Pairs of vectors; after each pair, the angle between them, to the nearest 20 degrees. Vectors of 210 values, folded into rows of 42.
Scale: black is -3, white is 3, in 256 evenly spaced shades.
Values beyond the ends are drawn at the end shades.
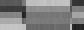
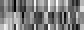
60 degrees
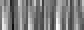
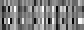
120 degrees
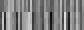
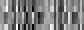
100 degrees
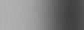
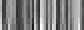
100 degrees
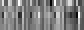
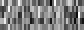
40 degrees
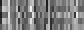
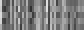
140 degrees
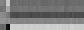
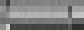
160 degrees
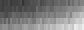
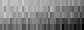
160 degrees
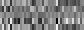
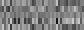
20 degrees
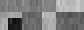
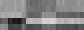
60 degrees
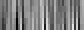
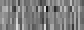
140 degrees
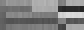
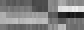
140 degrees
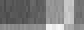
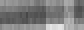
40 degrees
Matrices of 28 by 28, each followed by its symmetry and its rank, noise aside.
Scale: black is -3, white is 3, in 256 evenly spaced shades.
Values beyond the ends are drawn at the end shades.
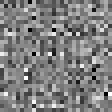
no symmetry, rank six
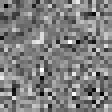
symmetric, rank six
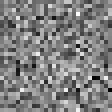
no symmetry, rank seven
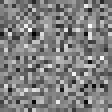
symmetric, rank six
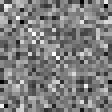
symmetric, rank seven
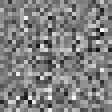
antisymmetric, rank six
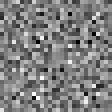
antisymmetric, rank eight
